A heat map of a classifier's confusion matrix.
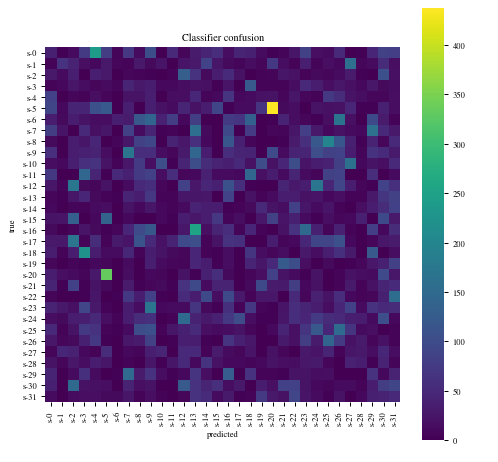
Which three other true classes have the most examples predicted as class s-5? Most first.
s-20, s-15, s-0
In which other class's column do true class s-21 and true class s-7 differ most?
s-29
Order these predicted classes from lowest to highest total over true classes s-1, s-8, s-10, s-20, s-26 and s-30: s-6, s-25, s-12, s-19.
s-6, s-19, s-12, s-25
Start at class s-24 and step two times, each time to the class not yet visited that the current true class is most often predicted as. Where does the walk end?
s-2
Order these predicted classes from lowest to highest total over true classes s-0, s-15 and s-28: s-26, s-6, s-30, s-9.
s-6, s-26, s-9, s-30
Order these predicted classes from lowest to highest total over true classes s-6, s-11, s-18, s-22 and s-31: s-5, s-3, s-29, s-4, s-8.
s-5, s-4, s-8, s-29, s-3
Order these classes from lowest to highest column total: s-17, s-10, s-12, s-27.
s-10, s-17, s-27, s-12
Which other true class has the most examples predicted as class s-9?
s-23
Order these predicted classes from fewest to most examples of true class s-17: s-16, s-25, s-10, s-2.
s-10, s-16, s-25, s-2
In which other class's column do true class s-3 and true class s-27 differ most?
s-18
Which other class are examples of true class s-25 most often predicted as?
s-26
